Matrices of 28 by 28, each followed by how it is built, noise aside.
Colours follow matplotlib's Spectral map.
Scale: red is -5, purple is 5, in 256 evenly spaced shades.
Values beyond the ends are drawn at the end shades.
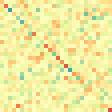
diagonal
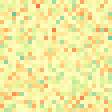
Hankel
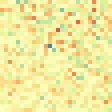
upper triangular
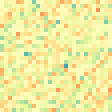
Hankel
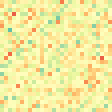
Hankel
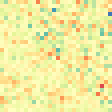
upper triangular
